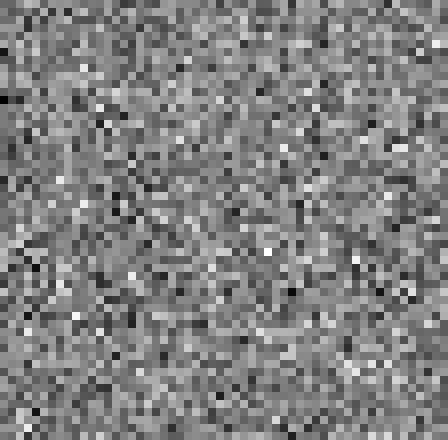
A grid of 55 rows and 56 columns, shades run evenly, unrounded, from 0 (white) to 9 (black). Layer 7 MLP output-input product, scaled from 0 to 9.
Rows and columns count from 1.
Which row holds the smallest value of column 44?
46
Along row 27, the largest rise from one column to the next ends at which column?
15
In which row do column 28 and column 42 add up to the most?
50
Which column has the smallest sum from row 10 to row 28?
24
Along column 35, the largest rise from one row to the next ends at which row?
54
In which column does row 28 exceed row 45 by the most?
17
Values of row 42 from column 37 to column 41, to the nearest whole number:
3 3 4 4 5
